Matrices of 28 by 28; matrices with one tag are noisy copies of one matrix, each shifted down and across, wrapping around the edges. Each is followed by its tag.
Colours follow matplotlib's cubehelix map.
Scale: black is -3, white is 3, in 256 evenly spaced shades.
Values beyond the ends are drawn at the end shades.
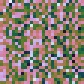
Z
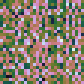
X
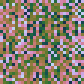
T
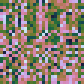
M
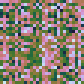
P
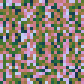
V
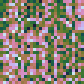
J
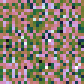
X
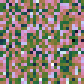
Z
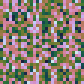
V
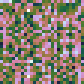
J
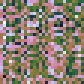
P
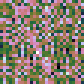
T
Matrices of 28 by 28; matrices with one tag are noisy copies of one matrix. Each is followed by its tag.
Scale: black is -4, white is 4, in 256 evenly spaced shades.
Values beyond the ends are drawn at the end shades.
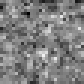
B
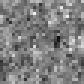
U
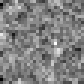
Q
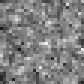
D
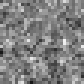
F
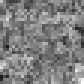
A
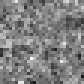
F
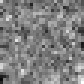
A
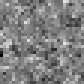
F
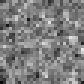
D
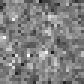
B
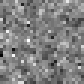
F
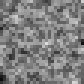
D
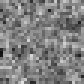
F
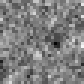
U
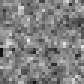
F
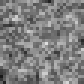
D
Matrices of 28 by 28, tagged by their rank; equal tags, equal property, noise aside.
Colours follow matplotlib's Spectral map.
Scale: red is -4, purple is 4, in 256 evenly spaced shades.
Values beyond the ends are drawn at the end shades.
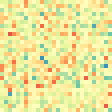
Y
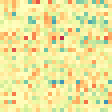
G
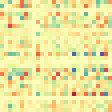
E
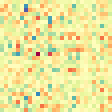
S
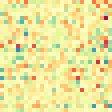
S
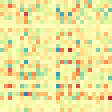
E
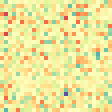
Y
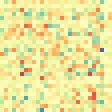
S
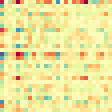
E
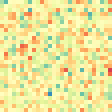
Y
